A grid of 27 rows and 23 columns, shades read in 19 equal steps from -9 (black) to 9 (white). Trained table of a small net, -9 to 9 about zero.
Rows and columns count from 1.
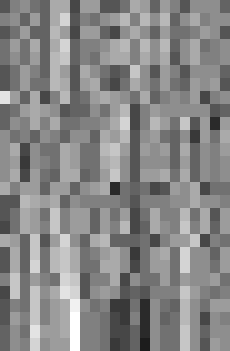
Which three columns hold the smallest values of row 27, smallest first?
15, 12, 13
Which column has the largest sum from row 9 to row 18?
19
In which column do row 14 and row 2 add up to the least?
3
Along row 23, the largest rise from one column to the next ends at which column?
2
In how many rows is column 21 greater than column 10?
13
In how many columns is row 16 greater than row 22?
11
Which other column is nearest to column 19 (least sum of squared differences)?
4
